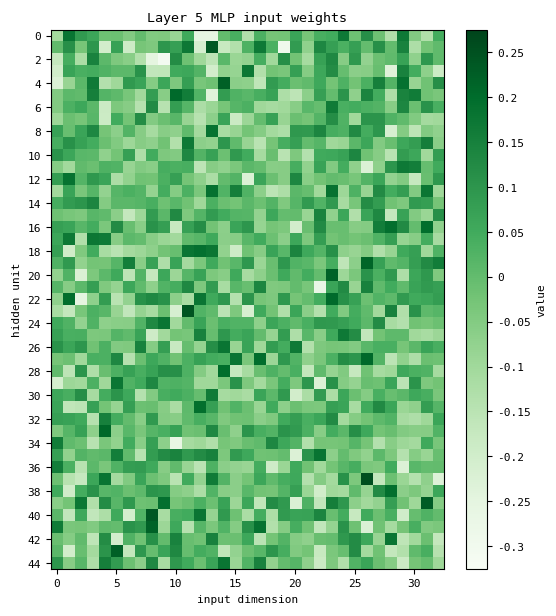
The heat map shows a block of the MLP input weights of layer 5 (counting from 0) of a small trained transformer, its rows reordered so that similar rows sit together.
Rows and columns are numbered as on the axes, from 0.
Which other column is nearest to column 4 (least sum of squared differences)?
19
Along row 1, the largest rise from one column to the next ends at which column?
13
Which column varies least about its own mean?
21
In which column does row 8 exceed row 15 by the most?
25
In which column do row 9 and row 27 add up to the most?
26
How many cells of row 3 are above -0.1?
26
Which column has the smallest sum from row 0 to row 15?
12
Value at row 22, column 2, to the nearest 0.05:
-0.25
